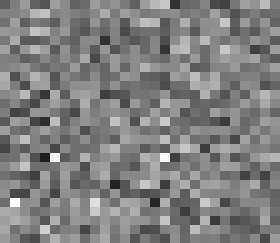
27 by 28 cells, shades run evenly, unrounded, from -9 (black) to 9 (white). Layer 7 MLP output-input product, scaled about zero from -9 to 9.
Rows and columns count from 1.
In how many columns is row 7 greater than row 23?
13
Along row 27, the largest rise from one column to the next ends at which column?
28
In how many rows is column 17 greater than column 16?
12
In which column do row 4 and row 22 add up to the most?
4
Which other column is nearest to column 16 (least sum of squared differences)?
15
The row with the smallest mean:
22
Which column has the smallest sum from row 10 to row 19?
5
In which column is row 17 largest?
19
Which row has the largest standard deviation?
18
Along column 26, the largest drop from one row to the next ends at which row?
6
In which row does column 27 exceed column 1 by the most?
1
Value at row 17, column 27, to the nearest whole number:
0
